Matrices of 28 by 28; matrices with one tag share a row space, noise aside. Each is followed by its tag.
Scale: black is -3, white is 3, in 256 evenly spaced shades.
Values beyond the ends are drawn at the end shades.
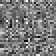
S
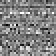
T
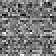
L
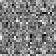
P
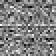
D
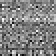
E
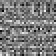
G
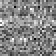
G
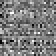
G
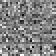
L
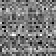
E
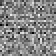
G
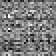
D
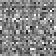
P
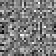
G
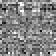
L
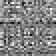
D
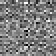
S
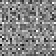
E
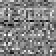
D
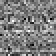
D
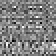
E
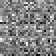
S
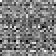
P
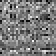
T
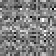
P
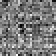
L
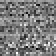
S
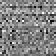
E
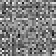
E
